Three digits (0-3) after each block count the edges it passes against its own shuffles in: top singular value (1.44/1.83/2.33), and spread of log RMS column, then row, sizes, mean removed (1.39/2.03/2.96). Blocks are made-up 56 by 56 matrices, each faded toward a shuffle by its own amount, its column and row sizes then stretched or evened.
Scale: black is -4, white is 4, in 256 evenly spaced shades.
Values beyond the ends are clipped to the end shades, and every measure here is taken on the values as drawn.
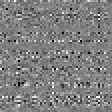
2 1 3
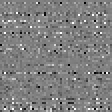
1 1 3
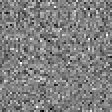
2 0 1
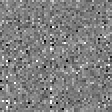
0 2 1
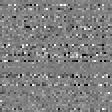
0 0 3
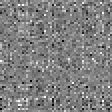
2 1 1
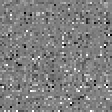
1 1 2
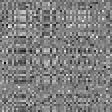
3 1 2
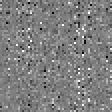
0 2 0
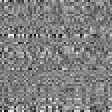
3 0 3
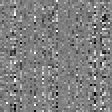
2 3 0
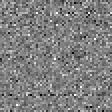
1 0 1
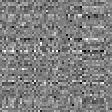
3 1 2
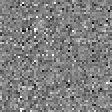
1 1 1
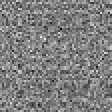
2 1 0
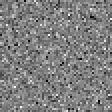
0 0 0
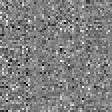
1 2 1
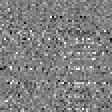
2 0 2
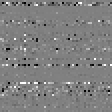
1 1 3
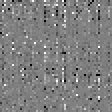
2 2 1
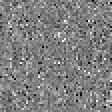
1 1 1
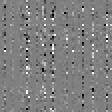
1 3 1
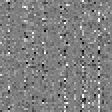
1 2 0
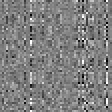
3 3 1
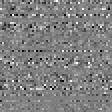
0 0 3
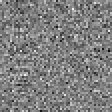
1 0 0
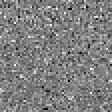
0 0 1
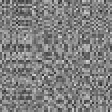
3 0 1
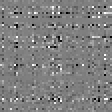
1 2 3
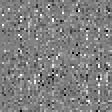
1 2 1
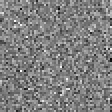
0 1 0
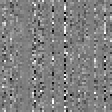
1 3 0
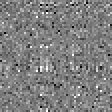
2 1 1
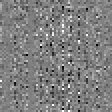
0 3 0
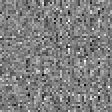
2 2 0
